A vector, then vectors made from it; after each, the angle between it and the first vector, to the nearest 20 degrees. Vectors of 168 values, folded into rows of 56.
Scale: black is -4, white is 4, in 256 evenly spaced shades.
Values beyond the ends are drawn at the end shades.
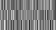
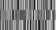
100 degrees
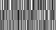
80 degrees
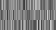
120 degrees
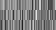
100 degrees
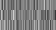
40 degrees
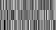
160 degrees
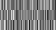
20 degrees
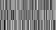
160 degrees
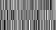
160 degrees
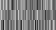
60 degrees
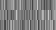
140 degrees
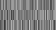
160 degrees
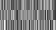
20 degrees
